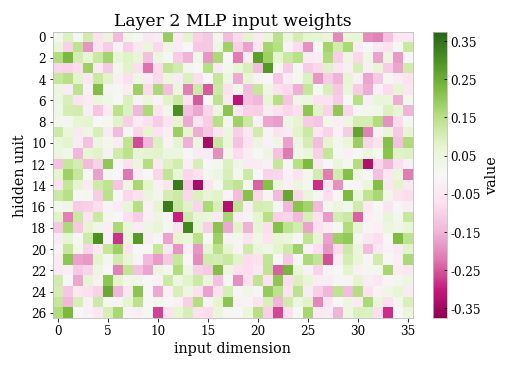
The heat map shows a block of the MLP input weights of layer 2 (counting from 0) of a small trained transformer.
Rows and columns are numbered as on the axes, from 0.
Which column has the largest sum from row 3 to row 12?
12
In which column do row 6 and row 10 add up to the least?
18
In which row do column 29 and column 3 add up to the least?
24
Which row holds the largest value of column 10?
5
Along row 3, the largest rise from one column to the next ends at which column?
21
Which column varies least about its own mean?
0
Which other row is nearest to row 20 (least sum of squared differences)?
4
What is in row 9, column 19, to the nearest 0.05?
-0.05
